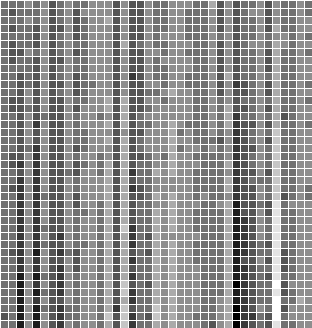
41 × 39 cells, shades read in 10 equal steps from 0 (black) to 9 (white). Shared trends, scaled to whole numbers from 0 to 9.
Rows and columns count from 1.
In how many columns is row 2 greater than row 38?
11
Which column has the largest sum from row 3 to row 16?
35
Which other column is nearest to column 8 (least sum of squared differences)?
31
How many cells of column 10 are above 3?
24
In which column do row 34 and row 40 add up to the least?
30
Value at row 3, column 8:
4
